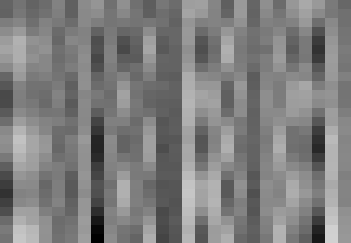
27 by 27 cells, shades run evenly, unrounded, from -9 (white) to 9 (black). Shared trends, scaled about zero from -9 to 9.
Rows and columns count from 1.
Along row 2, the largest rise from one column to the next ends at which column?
20
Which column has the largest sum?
8
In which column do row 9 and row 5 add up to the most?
25
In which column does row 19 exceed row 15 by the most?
1
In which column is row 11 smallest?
15
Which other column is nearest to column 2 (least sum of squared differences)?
22
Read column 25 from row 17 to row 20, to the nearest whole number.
6 5 3 1
